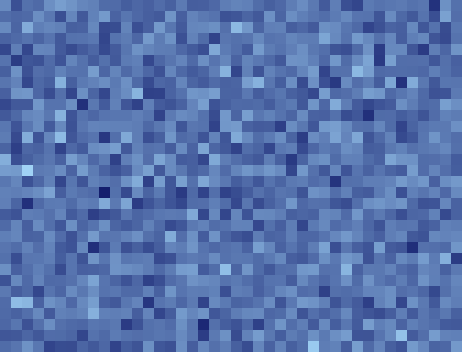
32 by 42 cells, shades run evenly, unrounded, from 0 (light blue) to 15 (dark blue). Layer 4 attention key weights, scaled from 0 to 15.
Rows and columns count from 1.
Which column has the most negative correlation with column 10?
3
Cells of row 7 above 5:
37
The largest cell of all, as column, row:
10, 18
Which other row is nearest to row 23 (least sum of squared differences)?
20
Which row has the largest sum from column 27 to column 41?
11
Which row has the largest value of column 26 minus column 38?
8
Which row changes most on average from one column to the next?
13
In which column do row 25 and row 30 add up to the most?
19
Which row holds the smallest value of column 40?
31
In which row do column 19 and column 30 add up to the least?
9
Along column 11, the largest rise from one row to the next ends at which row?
15
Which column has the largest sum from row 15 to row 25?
6
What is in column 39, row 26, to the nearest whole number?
5
